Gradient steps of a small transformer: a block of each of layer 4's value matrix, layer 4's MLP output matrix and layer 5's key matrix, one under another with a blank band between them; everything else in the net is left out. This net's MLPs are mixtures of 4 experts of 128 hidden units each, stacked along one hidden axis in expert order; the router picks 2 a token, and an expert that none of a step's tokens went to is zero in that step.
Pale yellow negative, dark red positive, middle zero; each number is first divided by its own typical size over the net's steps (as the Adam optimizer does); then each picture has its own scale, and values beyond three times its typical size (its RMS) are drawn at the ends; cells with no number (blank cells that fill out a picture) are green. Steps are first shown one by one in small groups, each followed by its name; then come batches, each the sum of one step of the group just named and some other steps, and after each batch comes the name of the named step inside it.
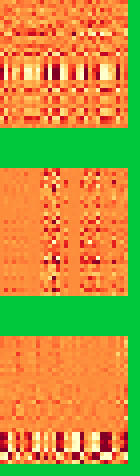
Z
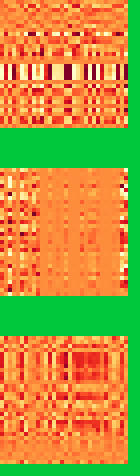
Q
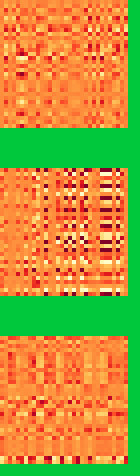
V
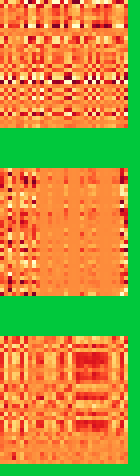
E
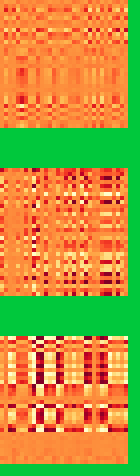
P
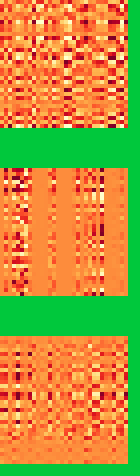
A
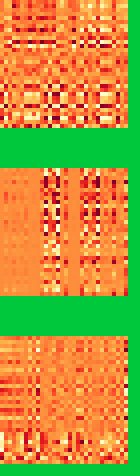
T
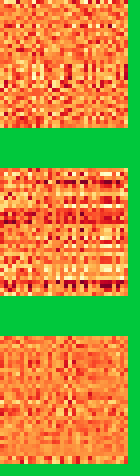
Q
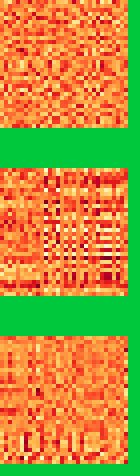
T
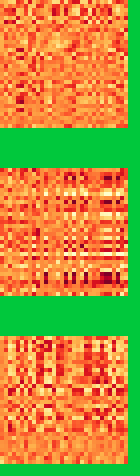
P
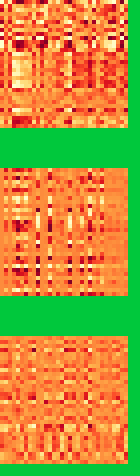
A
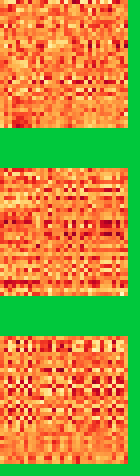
E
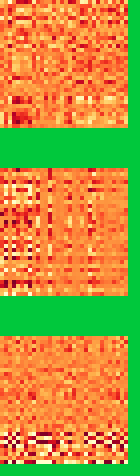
A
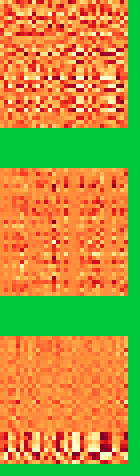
Z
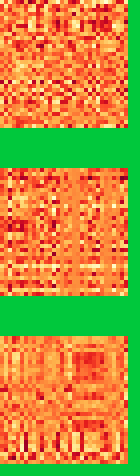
E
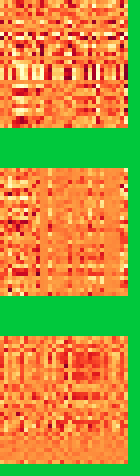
Q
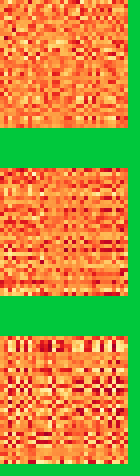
V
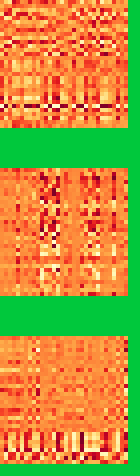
T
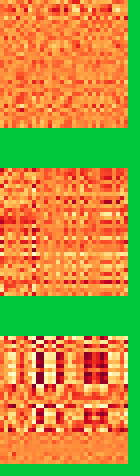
P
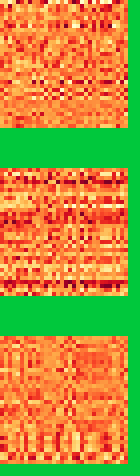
E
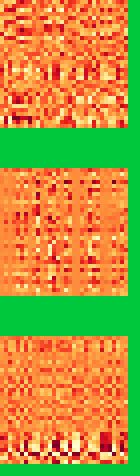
Z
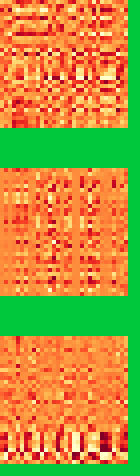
Z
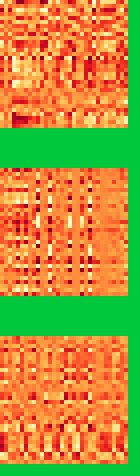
Z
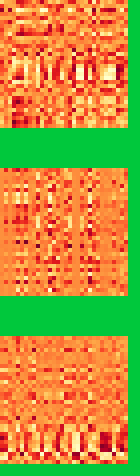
Z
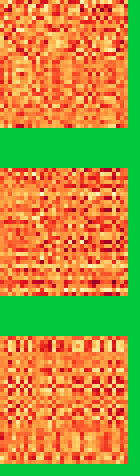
V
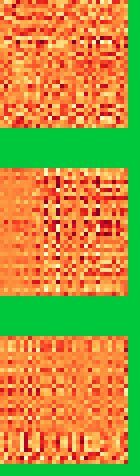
T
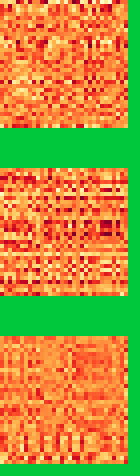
E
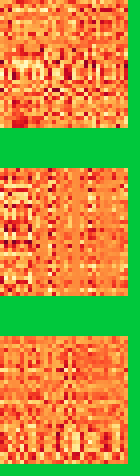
Q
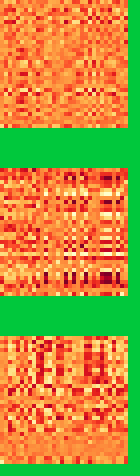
P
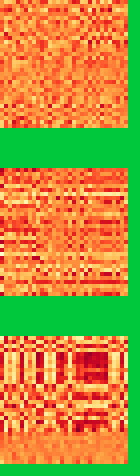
P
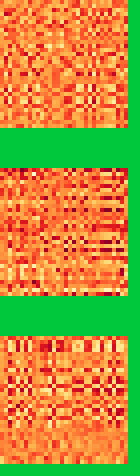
V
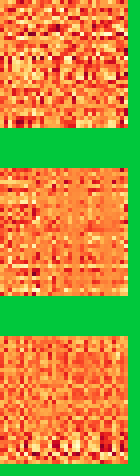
Z
